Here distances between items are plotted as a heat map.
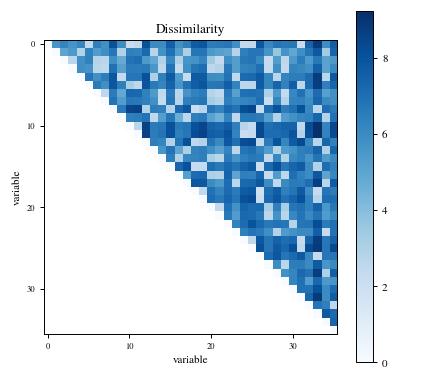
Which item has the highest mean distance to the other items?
33
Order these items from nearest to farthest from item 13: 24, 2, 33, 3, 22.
2, 3, 22, 24, 33
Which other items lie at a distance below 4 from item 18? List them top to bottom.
8, 12, 15, 19, 26, 33
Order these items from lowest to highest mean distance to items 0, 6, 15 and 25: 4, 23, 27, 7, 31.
31, 7, 27, 23, 4
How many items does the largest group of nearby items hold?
10
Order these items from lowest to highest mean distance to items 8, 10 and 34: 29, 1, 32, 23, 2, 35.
23, 1, 2, 29, 32, 35
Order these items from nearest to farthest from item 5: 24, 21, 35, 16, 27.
24, 16, 27, 21, 35
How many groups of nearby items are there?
6
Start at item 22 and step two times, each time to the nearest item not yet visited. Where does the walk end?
1
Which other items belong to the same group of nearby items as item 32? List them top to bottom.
35
